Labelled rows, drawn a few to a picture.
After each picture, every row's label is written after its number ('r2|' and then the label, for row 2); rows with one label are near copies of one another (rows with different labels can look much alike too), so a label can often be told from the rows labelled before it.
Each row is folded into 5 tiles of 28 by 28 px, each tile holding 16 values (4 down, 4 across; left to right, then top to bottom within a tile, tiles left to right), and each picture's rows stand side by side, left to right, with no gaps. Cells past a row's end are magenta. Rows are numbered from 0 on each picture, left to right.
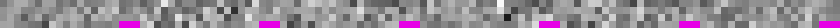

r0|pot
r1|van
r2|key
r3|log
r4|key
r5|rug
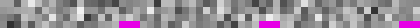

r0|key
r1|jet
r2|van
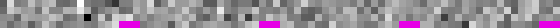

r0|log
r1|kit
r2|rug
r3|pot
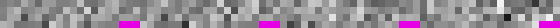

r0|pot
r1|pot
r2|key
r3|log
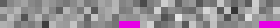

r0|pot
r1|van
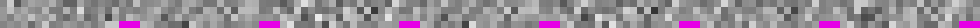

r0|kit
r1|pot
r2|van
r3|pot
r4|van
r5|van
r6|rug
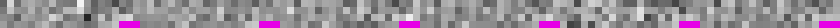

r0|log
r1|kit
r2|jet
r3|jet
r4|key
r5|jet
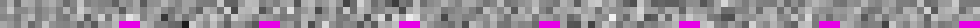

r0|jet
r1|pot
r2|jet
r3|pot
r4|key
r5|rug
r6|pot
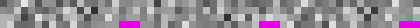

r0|van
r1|jet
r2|van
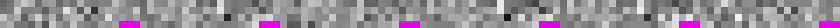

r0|van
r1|log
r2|key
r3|log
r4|log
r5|van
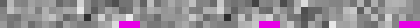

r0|log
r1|log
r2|rug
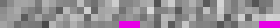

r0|pot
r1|jet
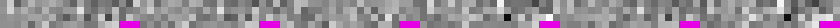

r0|kit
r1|kit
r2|rug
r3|log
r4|kit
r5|log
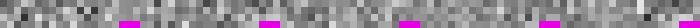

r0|van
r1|jet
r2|rug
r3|kit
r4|log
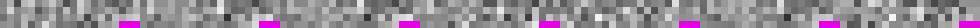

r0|jet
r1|log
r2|log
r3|kit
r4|van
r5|log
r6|key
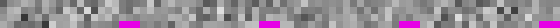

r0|pot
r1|kit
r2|rug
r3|van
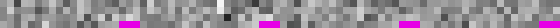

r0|jet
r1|log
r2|key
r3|pot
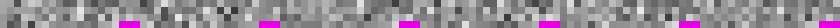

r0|key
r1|van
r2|log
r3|jet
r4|kit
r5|kit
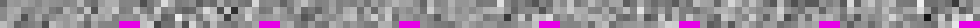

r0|pot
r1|van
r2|rug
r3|log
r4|kit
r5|key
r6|log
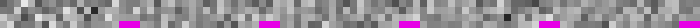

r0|van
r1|jet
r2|jet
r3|log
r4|pot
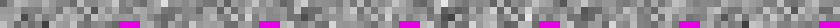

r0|pot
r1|rug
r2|rug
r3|rug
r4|rug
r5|pot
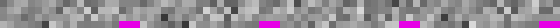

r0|pot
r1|pot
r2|kit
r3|pot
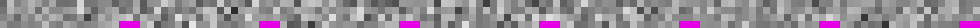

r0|log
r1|van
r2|key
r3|jet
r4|van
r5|jet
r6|pot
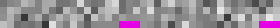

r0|pot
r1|jet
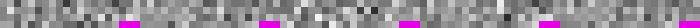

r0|jet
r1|kit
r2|van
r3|log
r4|kit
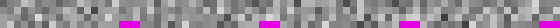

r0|van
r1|jet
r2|jet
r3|pot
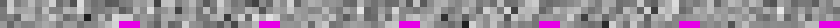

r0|log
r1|jet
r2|kit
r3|pot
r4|pot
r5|kit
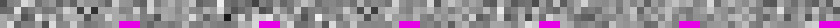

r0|van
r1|log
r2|van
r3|kit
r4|rug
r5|kit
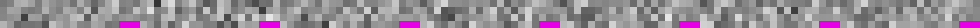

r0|pot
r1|jet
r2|pot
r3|rug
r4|rug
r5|van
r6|rug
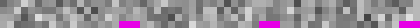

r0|van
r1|rug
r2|jet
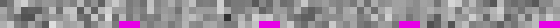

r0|rug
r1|log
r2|rug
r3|key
